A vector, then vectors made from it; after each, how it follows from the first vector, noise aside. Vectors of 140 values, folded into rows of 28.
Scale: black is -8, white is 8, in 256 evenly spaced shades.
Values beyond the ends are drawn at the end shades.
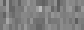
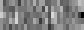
wrapped around, negated, scaled up.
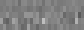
reversed, partly zeroed.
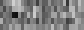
wrapped around, negated, scaled up.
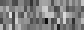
wrapped around, negated, scaled up.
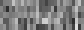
reversed, scaled up.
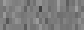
negated, partly zeroed.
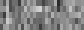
scaled up.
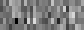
wrapped around, negated, scaled up.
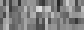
scaled up.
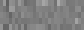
negated, partly zeroed.
